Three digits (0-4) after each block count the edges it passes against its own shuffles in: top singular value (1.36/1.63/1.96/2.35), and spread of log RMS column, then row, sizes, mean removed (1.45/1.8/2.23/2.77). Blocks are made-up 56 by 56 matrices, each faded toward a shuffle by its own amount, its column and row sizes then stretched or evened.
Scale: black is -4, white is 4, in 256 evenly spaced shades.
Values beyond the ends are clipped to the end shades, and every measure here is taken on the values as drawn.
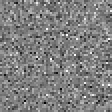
1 0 1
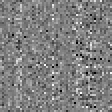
3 3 1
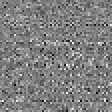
3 1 3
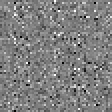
1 3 1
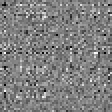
3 3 3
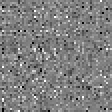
2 2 1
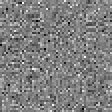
3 0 0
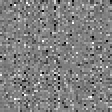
3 3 0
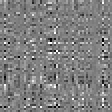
4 4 3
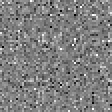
2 1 0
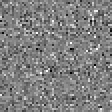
2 1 1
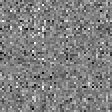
0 2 3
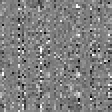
3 4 0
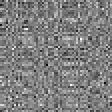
4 1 1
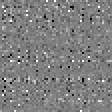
1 2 3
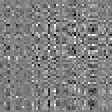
4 4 3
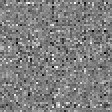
1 2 2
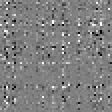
2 4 3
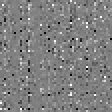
2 3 1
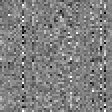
3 4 0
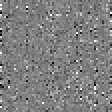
2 3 0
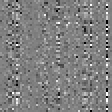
4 4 0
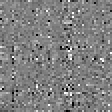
1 3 2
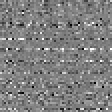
3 0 4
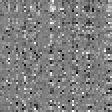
3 4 1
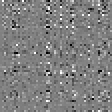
3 4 3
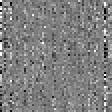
3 4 0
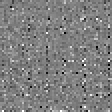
1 2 2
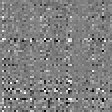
3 3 4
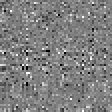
3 2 2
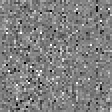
1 2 0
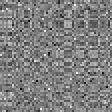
4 0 0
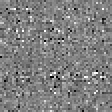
1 2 2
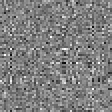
3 2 2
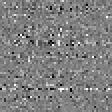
1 2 3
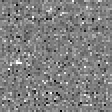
0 1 1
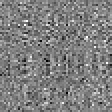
3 1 2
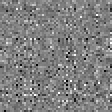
3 2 2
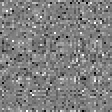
3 0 1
